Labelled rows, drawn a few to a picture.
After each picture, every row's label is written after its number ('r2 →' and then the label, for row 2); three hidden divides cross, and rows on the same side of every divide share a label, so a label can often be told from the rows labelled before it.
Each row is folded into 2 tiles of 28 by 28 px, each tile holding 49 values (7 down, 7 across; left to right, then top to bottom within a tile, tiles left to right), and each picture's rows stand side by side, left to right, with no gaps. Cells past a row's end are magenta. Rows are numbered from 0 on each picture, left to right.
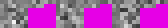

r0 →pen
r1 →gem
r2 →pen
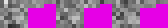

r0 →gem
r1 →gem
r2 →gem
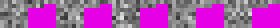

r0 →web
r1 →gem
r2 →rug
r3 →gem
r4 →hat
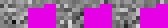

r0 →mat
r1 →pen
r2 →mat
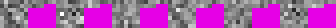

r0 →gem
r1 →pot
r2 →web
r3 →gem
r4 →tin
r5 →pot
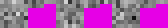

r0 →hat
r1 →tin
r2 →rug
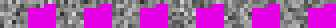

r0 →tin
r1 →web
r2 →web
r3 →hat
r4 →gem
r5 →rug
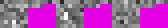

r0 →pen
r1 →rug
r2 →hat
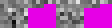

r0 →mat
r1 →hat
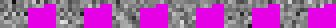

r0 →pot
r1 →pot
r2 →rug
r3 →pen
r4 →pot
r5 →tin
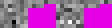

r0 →mat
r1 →pen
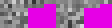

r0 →hat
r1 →mat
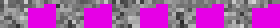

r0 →gem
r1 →mat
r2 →gem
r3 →mat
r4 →tin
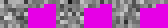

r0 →rug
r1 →pot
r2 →tin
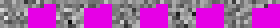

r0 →hat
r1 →mat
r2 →mat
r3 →gem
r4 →web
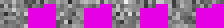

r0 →hat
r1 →tin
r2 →hat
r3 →rug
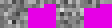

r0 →tin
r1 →hat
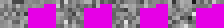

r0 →pot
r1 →tin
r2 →pen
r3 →rug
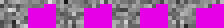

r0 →mat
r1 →web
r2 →pen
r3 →web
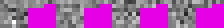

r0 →pen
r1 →mat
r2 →pot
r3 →tin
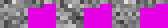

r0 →hat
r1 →rug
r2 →hat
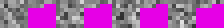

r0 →rug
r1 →gem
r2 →gem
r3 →pen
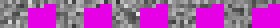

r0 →tin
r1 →web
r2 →rug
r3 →mat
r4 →pen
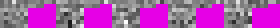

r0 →hat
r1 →mat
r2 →pen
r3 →mat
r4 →hat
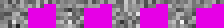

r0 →web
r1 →pen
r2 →hat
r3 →pen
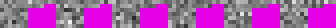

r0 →tin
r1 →pen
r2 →rug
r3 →web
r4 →hat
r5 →hat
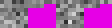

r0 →pot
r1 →web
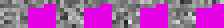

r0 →hat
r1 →gem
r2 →mat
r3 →pot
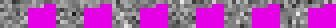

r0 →pot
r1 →pot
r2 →rug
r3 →hat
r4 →web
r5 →web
